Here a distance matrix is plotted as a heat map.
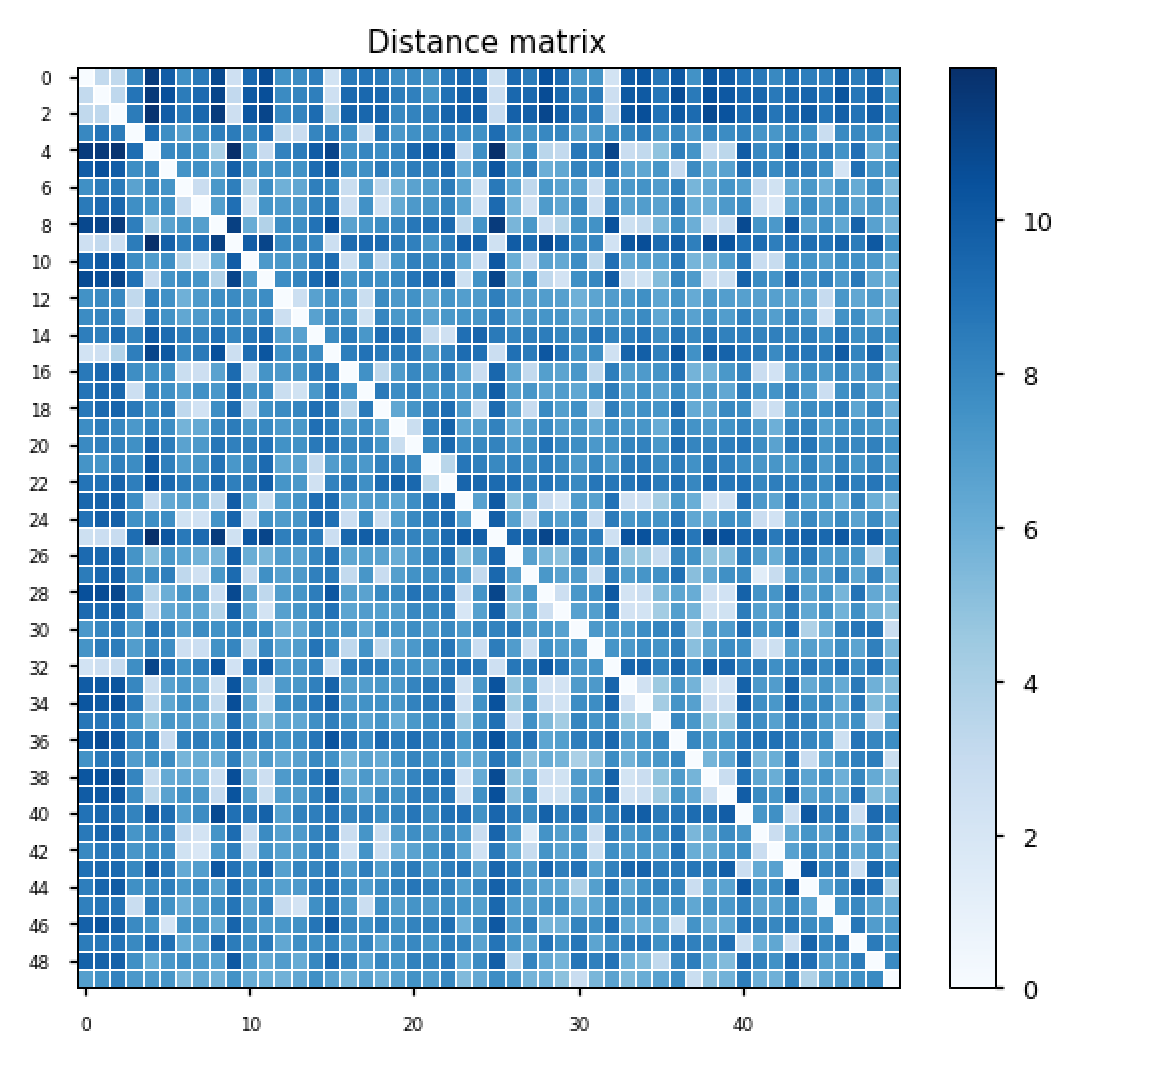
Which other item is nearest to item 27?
41
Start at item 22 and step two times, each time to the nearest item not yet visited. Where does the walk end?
21
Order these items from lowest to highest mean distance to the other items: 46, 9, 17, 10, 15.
10, 17, 46, 15, 9
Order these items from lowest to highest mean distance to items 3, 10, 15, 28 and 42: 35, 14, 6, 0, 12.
6, 12, 35, 0, 14
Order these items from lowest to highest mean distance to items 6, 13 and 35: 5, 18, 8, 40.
18, 8, 5, 40
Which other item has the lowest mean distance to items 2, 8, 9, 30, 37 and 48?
49
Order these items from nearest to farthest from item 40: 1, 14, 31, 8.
31, 14, 1, 8
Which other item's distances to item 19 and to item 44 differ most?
20
